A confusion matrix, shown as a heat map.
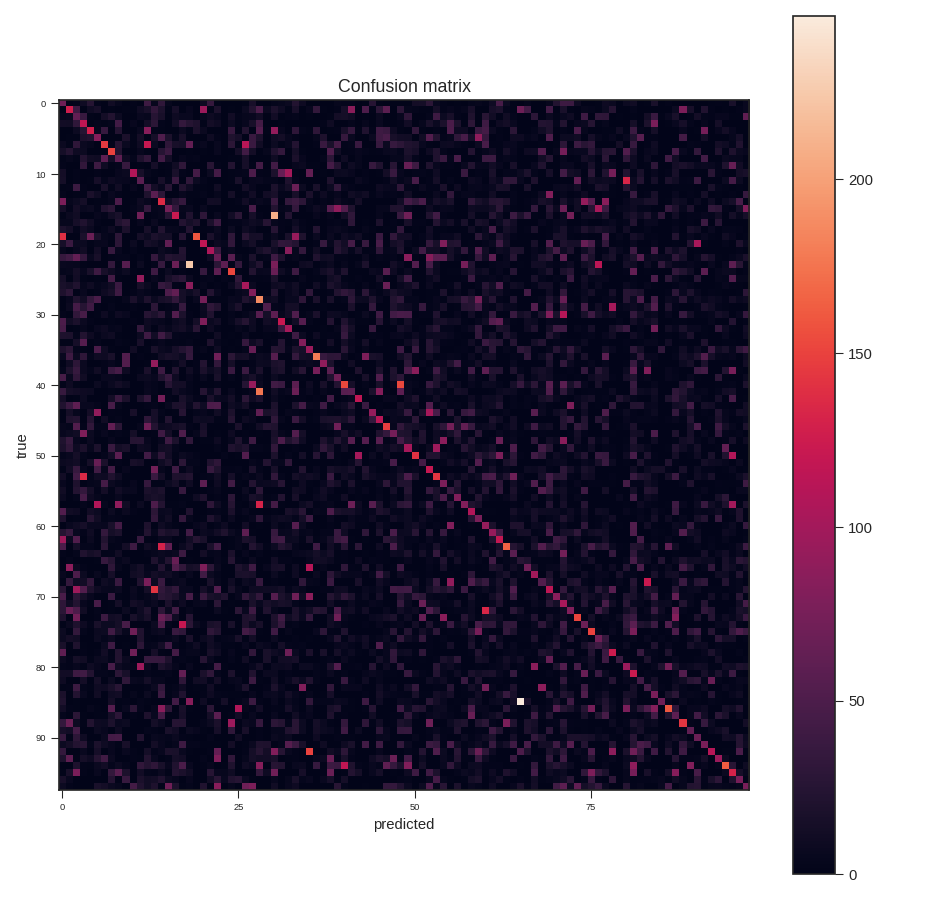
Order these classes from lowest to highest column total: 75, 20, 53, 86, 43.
43, 86, 20, 75, 53
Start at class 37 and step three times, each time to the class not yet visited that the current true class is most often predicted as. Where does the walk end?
2
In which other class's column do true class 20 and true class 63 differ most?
14
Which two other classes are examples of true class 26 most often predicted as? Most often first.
18, 46
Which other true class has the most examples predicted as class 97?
15
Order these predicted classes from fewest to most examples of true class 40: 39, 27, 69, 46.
46, 39, 69, 27
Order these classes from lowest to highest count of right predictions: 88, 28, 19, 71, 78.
71, 78, 88, 19, 28
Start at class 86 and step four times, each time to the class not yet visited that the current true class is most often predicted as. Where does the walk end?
67
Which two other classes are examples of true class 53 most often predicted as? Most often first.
3, 64
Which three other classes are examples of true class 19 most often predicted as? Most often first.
0, 33, 4
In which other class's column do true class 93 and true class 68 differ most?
83
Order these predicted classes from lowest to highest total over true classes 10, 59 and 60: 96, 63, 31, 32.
63, 96, 31, 32
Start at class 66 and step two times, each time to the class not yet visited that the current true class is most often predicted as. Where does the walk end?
27
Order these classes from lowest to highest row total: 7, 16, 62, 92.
62, 7, 16, 92
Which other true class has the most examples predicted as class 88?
1
